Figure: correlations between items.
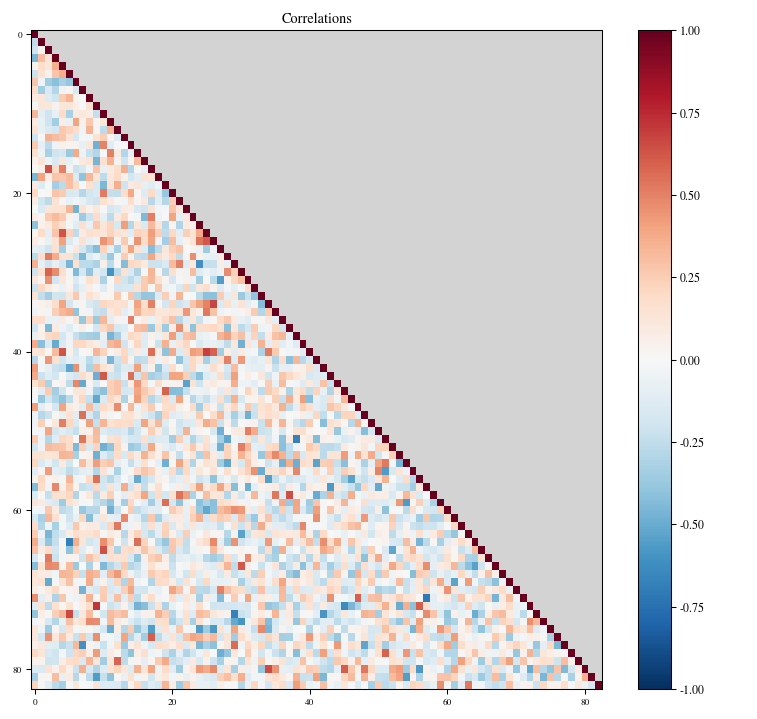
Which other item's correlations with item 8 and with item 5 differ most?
67
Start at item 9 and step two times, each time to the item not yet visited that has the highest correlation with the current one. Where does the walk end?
56
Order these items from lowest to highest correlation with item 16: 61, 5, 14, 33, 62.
33, 61, 62, 5, 14
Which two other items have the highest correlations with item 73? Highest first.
5, 57
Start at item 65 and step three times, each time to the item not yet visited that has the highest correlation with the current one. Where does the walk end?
14
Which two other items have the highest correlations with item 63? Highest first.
82, 69
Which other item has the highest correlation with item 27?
70
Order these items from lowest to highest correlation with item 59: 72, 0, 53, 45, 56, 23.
72, 23, 0, 56, 45, 53
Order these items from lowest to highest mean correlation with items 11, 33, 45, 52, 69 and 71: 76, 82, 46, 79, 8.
76, 82, 46, 8, 79
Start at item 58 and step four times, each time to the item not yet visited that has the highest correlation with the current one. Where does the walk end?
77
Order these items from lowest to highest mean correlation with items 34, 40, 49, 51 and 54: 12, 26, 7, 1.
1, 12, 7, 26
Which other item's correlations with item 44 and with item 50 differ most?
22
